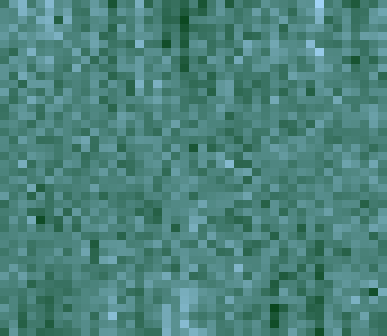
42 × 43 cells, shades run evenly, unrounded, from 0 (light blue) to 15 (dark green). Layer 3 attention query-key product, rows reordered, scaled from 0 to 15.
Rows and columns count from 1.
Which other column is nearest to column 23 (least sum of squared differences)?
40
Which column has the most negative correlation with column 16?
21
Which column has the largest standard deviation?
36
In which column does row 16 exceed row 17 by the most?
35
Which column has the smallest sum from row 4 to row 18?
16
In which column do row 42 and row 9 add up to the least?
19
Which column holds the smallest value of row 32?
10
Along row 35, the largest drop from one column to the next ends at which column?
37
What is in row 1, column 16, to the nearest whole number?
4
